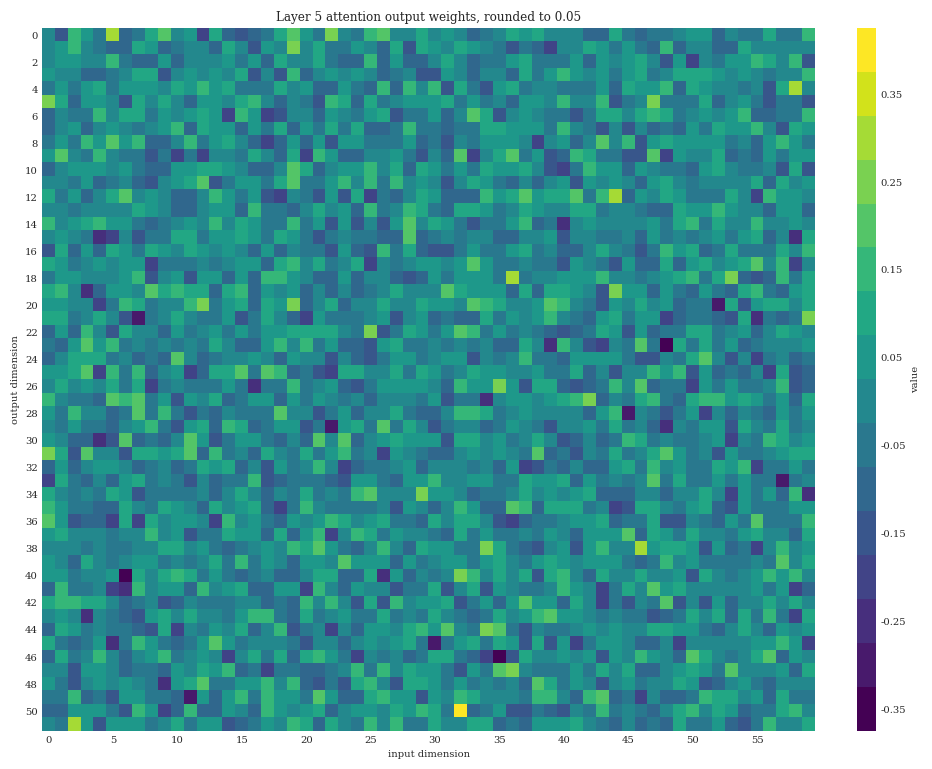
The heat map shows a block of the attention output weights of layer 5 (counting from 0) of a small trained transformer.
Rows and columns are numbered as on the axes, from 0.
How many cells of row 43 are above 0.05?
15
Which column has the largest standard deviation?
48
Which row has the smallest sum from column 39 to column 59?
28
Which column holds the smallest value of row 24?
55
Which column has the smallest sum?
24
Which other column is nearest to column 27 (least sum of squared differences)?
2
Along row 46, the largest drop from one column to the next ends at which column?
57
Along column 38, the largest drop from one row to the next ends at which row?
32
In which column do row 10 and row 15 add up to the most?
19
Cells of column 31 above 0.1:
2
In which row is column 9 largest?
0
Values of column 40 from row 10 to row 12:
-0.2 0.05 0.1
